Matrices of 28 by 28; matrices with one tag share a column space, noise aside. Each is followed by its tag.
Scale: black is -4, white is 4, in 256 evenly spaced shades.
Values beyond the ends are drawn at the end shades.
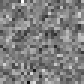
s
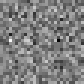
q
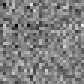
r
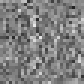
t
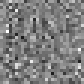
t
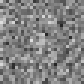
t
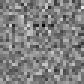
r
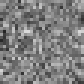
s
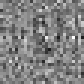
t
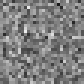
t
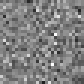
q
